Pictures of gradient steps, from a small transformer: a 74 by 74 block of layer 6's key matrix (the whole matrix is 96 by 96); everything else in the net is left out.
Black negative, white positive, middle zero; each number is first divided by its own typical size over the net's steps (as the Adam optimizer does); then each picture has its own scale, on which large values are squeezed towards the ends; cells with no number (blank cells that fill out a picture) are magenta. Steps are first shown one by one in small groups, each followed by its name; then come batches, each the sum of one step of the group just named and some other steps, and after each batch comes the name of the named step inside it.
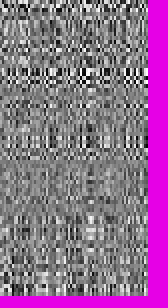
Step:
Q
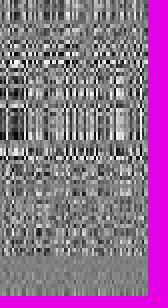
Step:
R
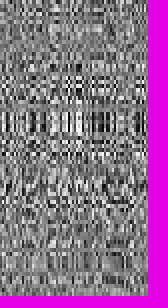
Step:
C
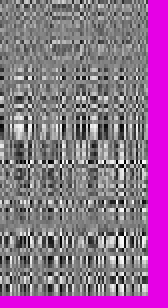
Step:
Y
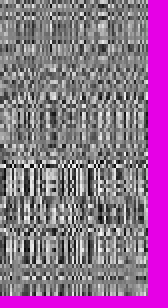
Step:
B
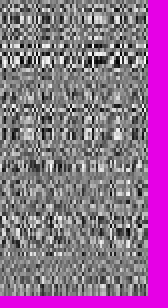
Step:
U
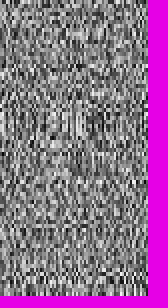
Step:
C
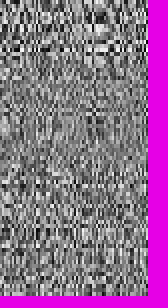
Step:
R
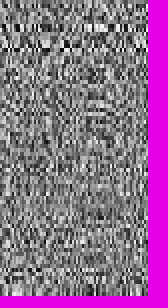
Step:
U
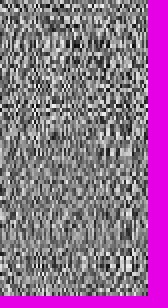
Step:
Q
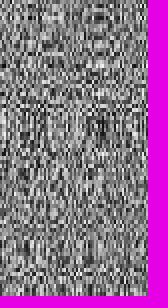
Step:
C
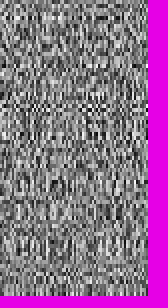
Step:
B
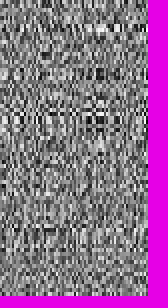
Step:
B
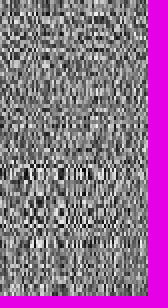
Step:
R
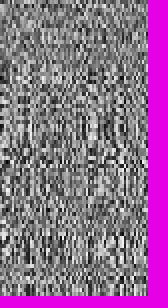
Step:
Y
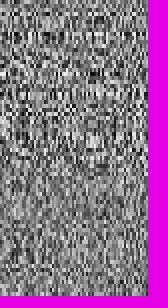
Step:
R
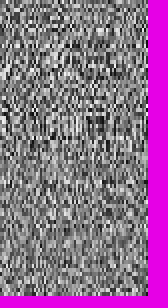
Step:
C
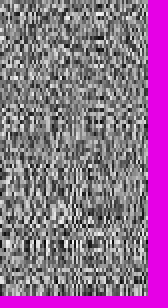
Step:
B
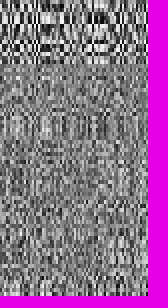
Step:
Y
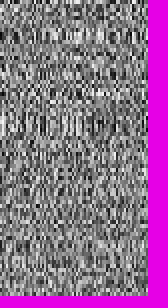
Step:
C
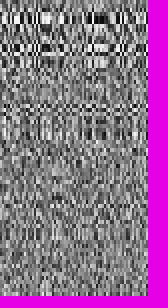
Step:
Q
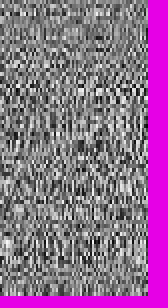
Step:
R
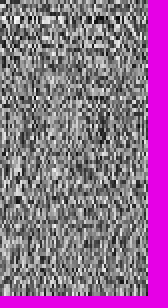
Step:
C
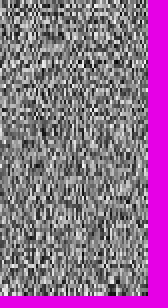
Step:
U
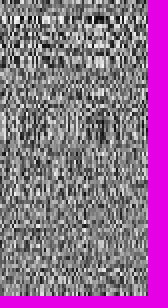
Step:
C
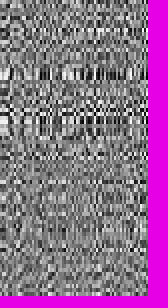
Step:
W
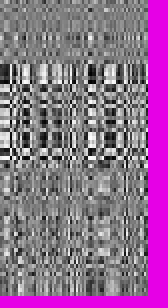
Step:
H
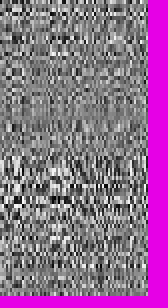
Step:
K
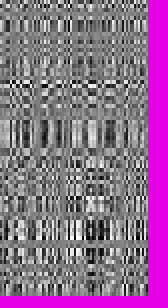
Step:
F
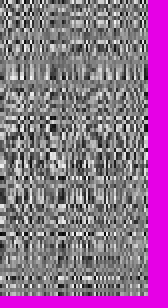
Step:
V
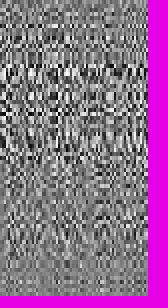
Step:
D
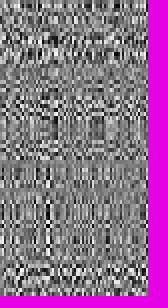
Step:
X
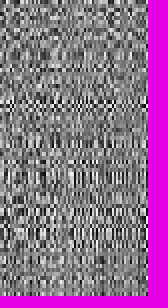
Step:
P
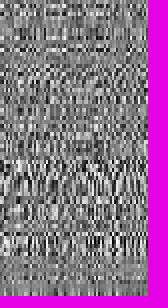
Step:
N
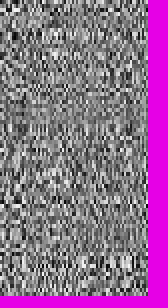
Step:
K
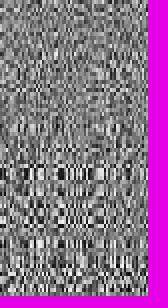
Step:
X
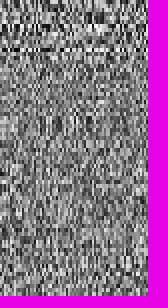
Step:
W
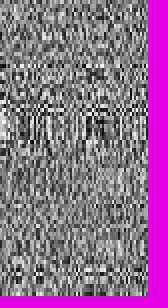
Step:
H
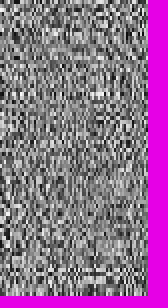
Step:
V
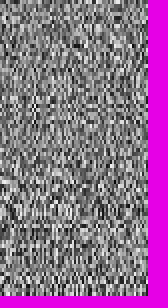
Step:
K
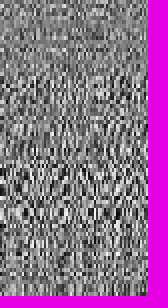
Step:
N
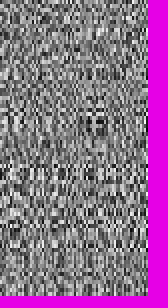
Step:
W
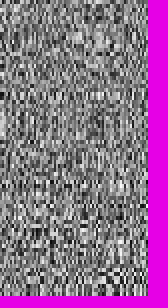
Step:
X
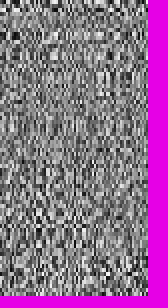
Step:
P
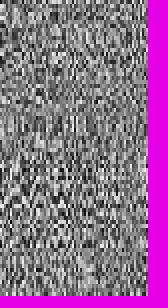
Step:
K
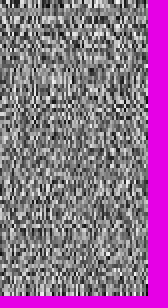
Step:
H
